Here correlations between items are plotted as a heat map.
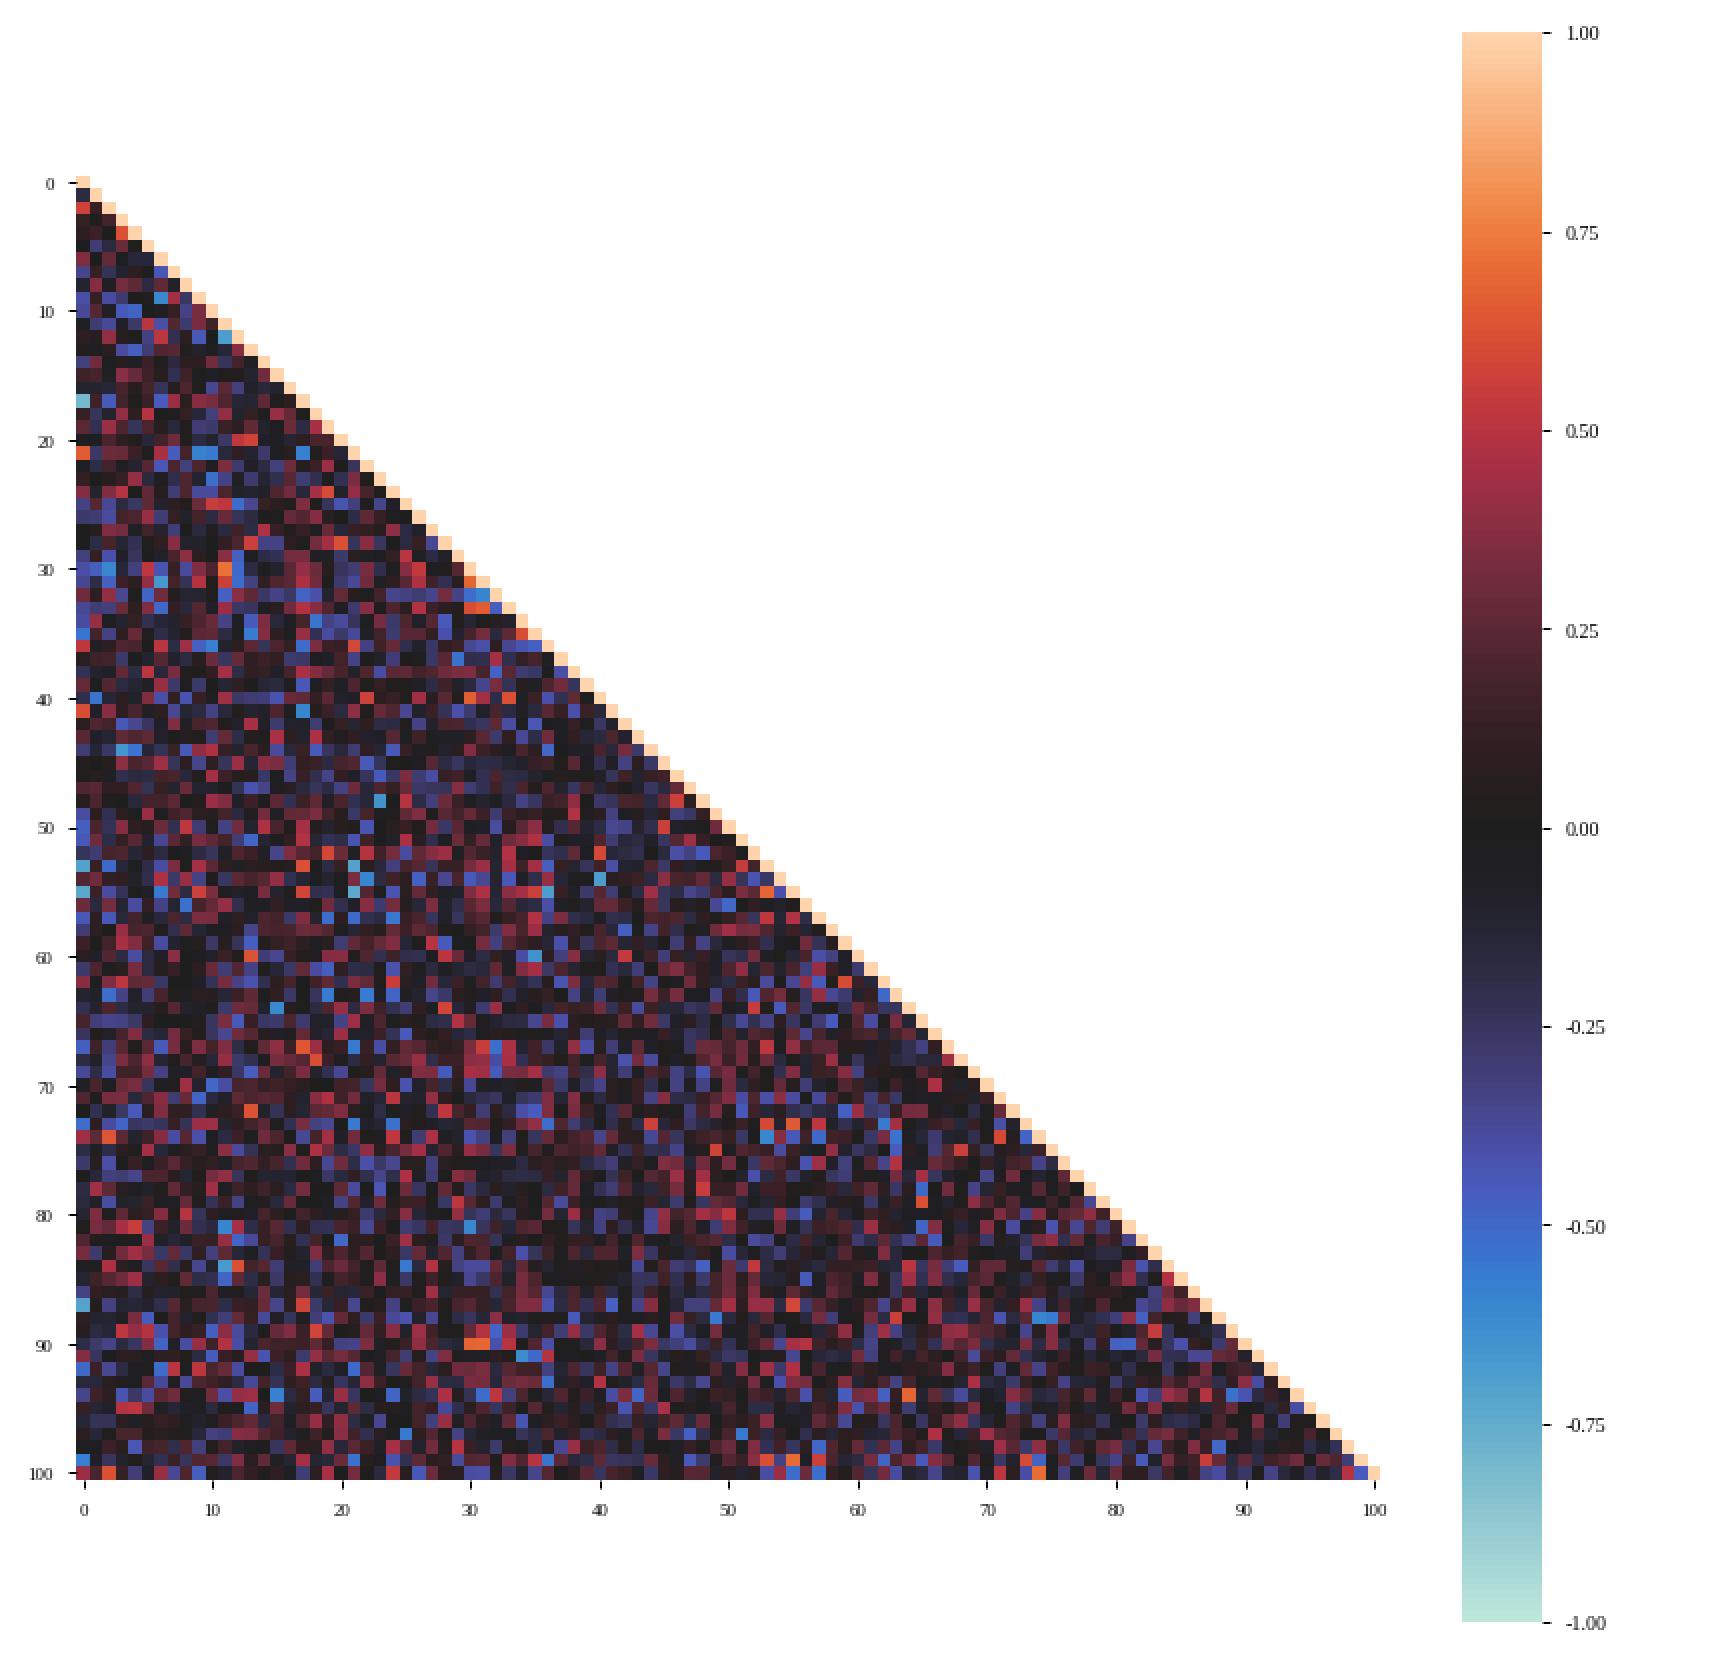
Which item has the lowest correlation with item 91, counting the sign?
34
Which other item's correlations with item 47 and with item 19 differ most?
52
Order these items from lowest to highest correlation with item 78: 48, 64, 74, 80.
64, 74, 80, 48
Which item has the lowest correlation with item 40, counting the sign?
54
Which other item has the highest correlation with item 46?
48
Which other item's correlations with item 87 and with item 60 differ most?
35
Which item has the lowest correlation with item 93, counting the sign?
36
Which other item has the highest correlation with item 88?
63
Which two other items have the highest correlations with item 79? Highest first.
65, 29
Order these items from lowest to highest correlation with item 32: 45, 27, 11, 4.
11, 27, 45, 4
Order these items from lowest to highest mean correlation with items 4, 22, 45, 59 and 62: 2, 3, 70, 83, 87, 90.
87, 90, 70, 2, 83, 3
